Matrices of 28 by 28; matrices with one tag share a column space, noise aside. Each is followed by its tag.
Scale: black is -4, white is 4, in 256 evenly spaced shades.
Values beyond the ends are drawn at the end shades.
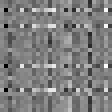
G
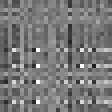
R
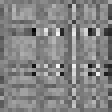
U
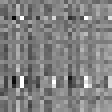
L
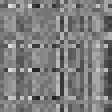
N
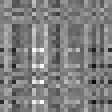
R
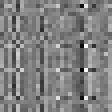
N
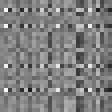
G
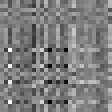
R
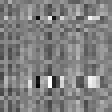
L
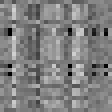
U
